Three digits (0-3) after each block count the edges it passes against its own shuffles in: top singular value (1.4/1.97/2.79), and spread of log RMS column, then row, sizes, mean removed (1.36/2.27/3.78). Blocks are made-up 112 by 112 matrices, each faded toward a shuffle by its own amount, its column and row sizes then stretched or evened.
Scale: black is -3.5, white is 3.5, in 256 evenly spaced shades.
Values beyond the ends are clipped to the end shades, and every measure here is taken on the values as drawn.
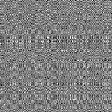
3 1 2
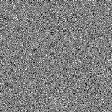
2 0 1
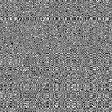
3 1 2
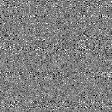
2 1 2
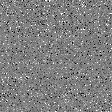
0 0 2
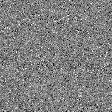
1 0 1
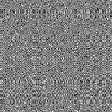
3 0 1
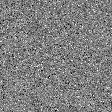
0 0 0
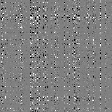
2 3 2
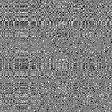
3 0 2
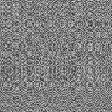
3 1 1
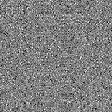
2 0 0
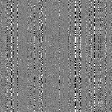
3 3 0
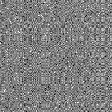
3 1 0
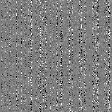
1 3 0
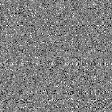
2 1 2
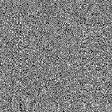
2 1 1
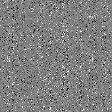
0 2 1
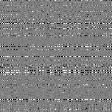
3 1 3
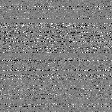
1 0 3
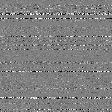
1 0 3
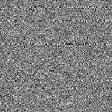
2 0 2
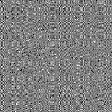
3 2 1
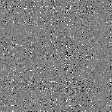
0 2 2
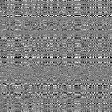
3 1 3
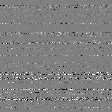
1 0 3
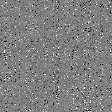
0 2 1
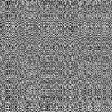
3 2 2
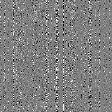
2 3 1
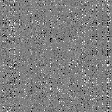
2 2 1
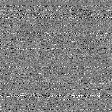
1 0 3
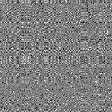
3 1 2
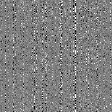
1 3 1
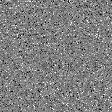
1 0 1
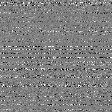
0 0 3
